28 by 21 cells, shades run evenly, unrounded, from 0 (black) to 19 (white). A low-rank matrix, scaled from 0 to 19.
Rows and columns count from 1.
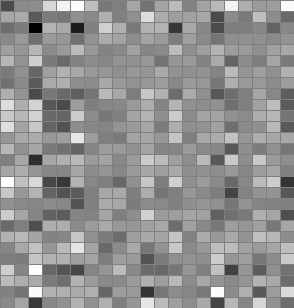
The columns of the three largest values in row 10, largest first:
1, 3, 20
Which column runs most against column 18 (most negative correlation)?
11
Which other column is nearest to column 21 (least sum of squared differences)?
5
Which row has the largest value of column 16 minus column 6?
25
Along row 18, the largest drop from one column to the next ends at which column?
4
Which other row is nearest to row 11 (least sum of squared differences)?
26
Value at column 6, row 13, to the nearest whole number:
17
